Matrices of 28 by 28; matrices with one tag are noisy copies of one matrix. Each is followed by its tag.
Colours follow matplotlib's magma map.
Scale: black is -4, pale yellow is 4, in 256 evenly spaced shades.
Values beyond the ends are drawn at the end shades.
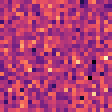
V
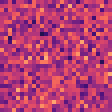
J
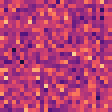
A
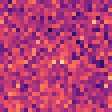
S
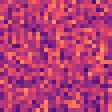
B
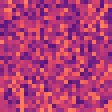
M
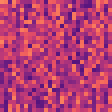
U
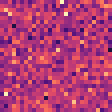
J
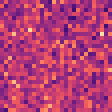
S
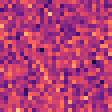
S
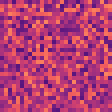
J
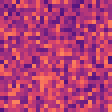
S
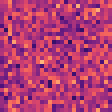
J
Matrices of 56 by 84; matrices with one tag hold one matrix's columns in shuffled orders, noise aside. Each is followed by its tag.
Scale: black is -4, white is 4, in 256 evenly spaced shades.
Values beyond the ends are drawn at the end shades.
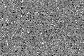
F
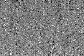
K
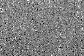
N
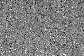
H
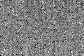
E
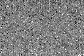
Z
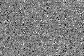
F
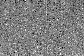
K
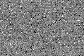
F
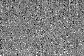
Z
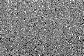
N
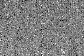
E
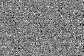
F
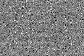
F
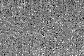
Z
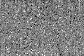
Z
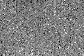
K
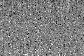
Z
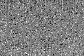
Z
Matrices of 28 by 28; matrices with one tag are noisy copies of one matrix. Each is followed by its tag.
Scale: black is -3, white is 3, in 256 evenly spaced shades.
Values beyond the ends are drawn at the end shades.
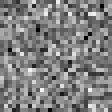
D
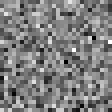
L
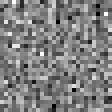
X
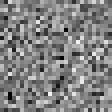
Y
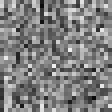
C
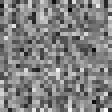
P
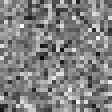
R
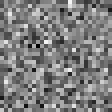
L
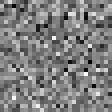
D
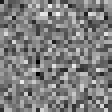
D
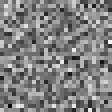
L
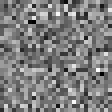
D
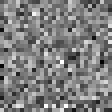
L
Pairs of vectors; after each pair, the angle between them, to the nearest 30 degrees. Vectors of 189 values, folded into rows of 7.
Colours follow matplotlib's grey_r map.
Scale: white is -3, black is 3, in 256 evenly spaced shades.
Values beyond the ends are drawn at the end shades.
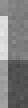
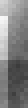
30 degrees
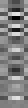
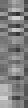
150 degrees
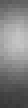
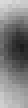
150 degrees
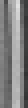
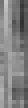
90 degrees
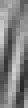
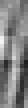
30 degrees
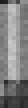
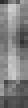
30 degrees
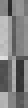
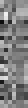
90 degrees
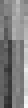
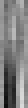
60 degrees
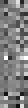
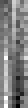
60 degrees
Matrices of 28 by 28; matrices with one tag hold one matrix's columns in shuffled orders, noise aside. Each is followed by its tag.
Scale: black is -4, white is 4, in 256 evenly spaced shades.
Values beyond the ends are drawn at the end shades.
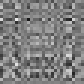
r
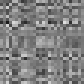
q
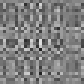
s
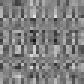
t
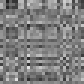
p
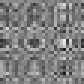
s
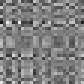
q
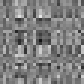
t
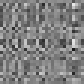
s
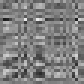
r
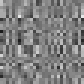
t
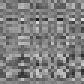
r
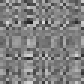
q
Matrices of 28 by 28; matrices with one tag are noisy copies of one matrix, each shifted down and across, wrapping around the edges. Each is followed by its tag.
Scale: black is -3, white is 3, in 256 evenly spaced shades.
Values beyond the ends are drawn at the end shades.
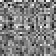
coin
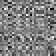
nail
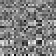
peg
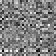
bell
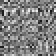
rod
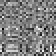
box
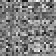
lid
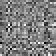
bell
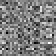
lid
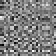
nail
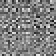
nail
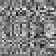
coin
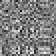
box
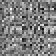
rod
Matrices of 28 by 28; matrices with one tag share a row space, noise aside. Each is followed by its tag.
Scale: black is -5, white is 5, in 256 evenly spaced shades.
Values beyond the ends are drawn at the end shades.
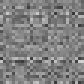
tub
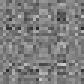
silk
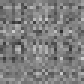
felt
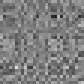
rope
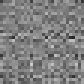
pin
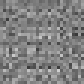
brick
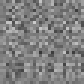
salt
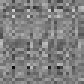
tub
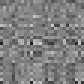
pin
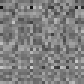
pin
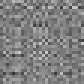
felt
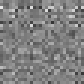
pin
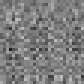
salt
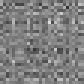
tub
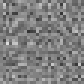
brick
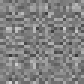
salt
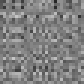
felt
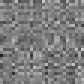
pin
